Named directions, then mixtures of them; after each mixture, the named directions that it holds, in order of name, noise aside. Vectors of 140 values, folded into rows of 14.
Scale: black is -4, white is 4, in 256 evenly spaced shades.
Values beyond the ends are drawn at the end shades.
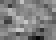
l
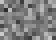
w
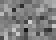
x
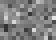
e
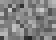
l, w, x.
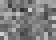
e, w, x.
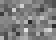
x.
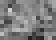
l, w.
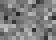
e.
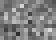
e, x.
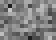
l, w.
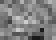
l.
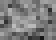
l, w.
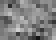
l.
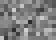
x.
